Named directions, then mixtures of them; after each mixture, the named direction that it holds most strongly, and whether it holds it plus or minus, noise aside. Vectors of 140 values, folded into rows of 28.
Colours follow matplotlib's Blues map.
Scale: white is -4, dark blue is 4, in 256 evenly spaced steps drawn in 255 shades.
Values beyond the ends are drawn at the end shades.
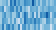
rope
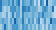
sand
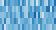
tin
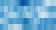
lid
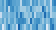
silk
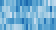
lid, plus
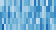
sand, minus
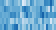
lid, minus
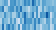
rope, plus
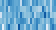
silk, plus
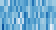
rope, plus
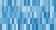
silk, plus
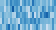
rope, plus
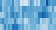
lid, minus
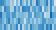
rope, minus
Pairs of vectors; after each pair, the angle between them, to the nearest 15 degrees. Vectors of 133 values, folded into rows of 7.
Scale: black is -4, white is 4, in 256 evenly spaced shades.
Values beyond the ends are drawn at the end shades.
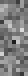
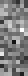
30 degrees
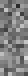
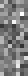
75 degrees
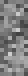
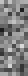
105 degrees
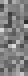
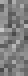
30 degrees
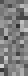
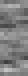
105 degrees
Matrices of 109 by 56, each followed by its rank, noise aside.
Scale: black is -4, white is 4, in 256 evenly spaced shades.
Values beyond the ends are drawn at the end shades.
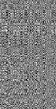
six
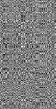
six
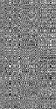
four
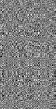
seven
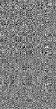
seven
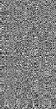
eight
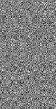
eight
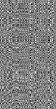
four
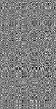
five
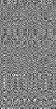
four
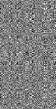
seven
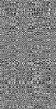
four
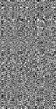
five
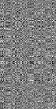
four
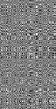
four
